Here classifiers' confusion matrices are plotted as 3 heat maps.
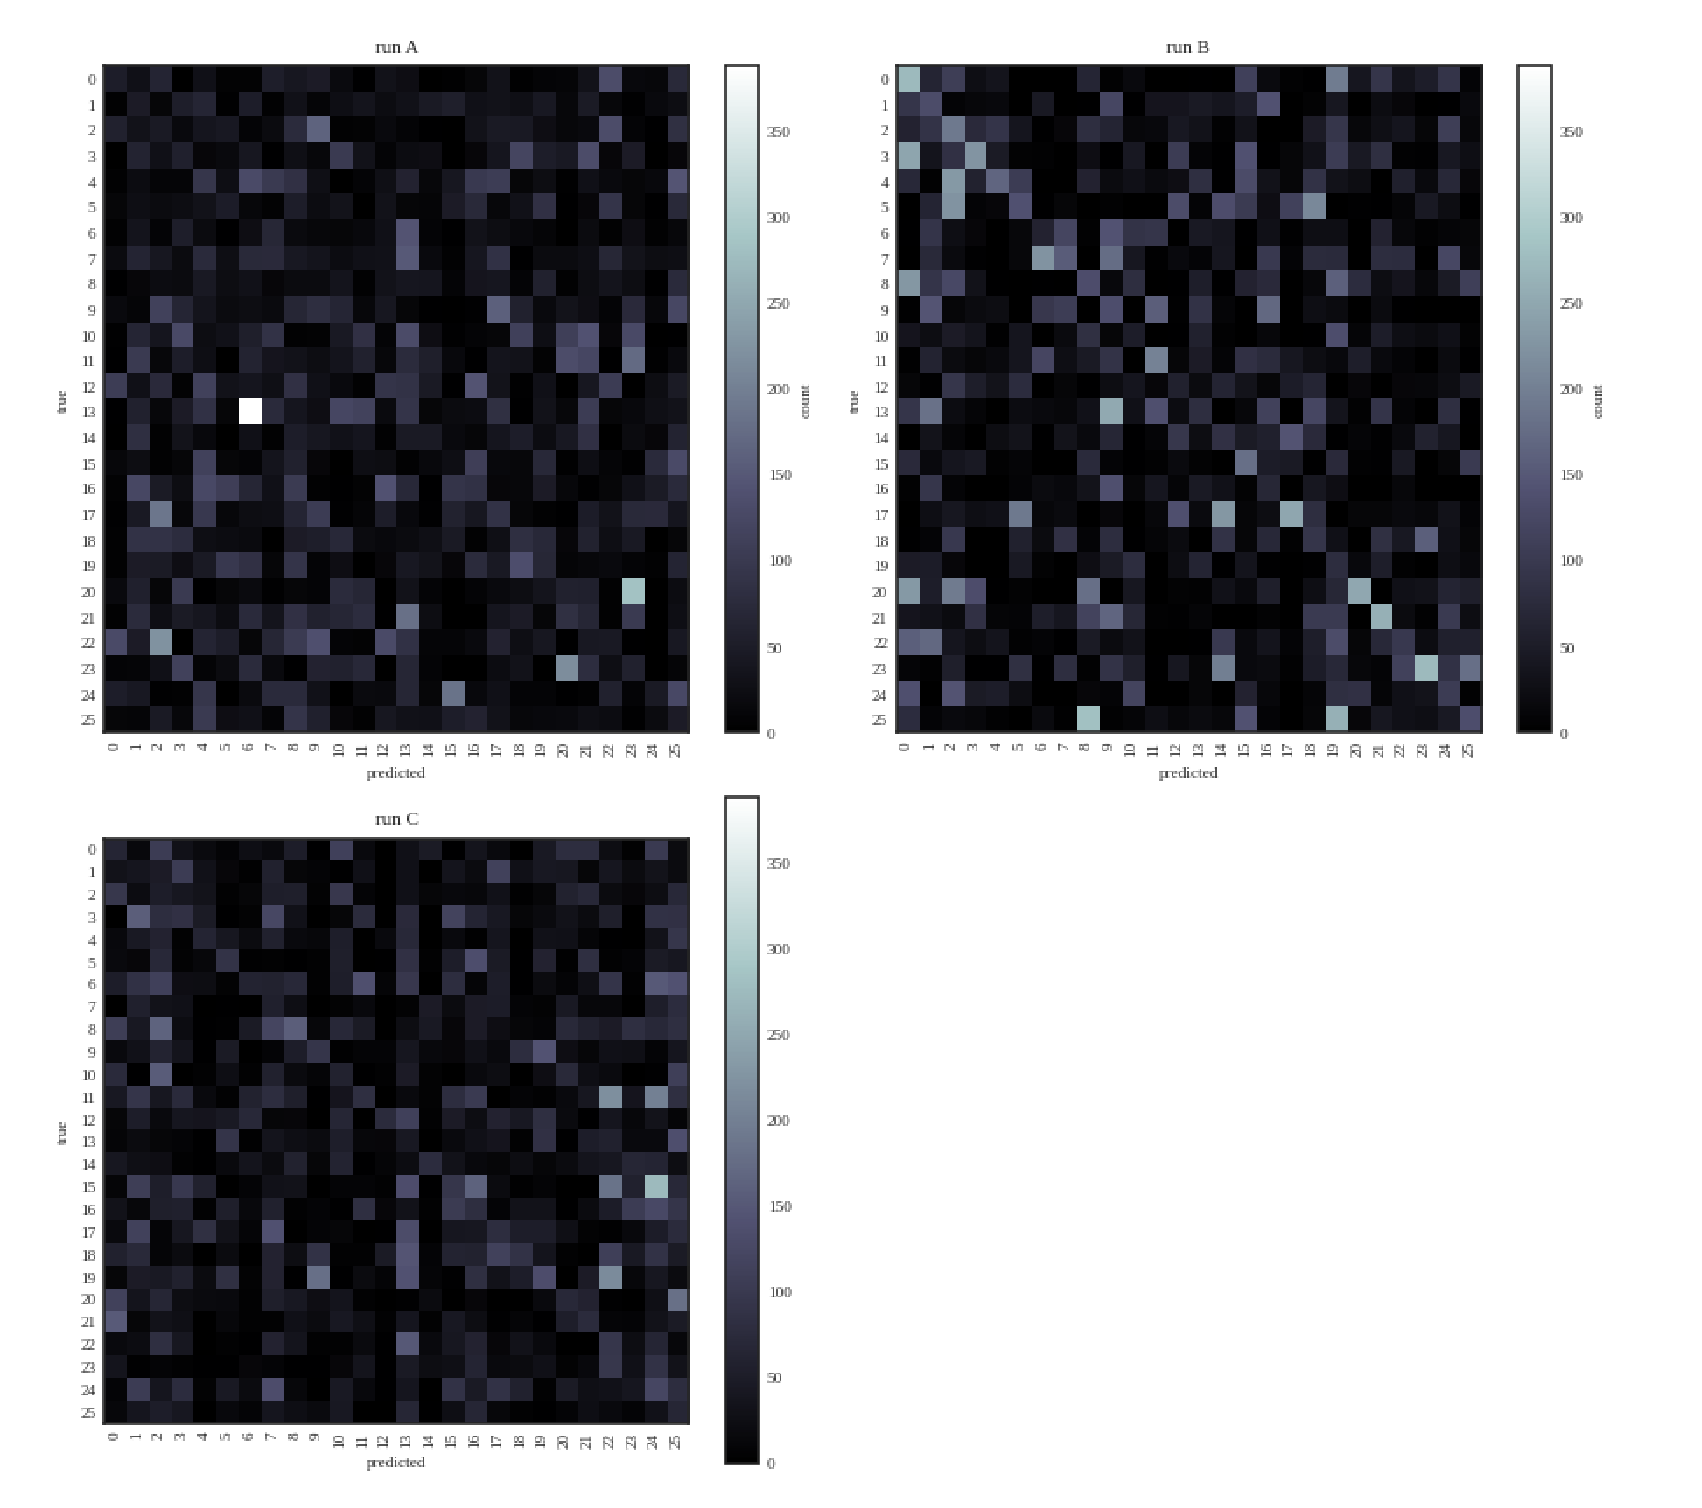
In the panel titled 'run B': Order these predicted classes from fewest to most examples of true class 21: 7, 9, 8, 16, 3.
16, 7, 3, 8, 9
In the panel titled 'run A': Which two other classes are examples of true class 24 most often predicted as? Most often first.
15, 25
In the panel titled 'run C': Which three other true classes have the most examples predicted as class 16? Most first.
15, 5, 11
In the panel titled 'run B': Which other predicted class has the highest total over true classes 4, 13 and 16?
9
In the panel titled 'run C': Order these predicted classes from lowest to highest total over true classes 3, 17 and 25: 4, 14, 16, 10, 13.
14, 10, 4, 16, 13
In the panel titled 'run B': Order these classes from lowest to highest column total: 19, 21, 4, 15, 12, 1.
4, 12, 21, 15, 1, 19
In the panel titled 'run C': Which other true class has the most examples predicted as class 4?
17
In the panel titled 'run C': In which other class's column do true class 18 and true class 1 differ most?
13
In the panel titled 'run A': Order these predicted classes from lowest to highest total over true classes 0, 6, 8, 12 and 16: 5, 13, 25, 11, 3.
11, 3, 5, 25, 13
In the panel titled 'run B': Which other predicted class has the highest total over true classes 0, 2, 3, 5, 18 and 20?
19
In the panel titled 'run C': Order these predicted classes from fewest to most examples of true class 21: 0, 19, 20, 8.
19, 8, 20, 0
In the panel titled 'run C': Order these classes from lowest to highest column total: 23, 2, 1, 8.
23, 8, 1, 2
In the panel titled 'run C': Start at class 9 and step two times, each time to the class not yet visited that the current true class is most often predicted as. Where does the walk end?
22
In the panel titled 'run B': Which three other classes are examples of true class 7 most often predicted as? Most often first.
6, 9, 24
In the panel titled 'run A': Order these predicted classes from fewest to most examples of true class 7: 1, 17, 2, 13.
2, 1, 17, 13
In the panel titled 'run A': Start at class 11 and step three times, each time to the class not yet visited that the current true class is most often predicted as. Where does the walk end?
3
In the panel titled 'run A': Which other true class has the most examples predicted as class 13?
21
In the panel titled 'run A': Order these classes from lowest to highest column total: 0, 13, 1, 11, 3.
0, 11, 3, 1, 13
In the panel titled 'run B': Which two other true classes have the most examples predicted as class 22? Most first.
23, 7
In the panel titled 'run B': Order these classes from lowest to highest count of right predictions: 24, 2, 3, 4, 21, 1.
24, 1, 4, 2, 3, 21
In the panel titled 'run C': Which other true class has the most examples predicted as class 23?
16
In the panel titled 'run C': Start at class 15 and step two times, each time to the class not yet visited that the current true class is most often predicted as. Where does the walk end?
7
